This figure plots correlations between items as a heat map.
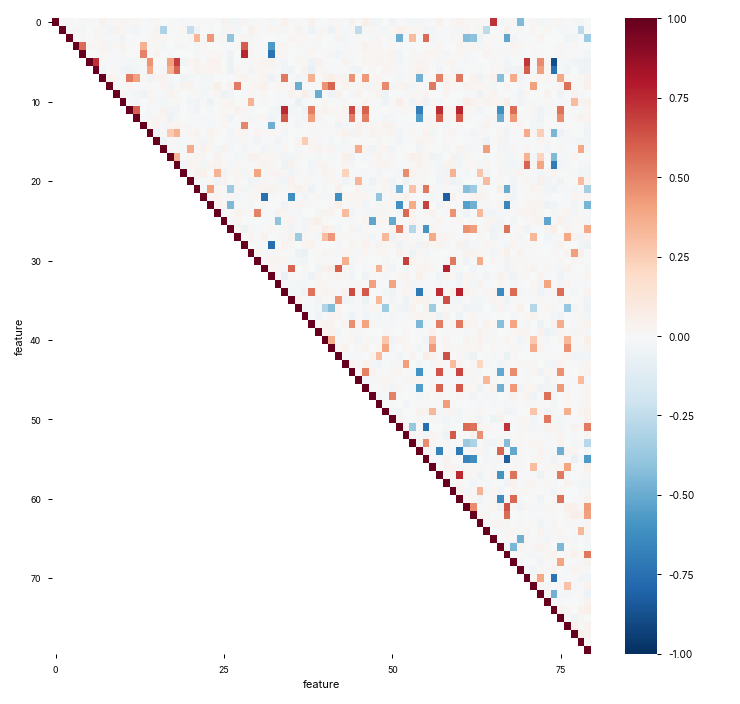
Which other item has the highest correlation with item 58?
31
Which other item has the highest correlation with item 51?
67
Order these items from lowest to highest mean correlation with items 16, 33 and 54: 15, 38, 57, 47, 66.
57, 38, 15, 47, 66
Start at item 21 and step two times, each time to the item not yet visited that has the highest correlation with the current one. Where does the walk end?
23
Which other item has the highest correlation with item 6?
5
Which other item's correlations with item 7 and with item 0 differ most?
65
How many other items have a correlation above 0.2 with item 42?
4
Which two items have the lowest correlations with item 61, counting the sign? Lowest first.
55, 23
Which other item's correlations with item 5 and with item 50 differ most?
74
